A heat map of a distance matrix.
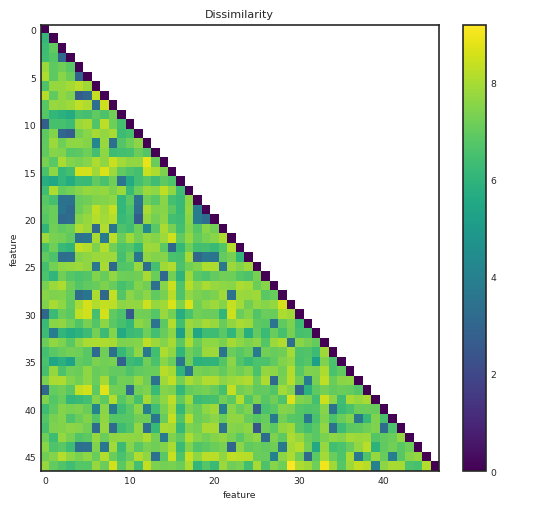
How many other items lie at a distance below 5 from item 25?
7
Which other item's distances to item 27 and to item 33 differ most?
37
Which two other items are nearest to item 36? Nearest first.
17, 16
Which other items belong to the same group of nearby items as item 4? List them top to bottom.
5, 7, 22, 28, 44
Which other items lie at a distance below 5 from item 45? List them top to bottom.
13, 27, 31, 37, 41
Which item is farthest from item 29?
46
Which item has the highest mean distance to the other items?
29
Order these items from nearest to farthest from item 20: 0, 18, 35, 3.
3, 18, 35, 0
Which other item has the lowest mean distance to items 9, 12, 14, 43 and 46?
26
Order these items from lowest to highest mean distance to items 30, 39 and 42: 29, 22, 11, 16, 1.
16, 1, 11, 22, 29
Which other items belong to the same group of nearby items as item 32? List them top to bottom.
1
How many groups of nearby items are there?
12
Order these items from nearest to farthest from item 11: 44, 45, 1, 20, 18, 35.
20, 18, 35, 44, 1, 45
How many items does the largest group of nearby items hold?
8
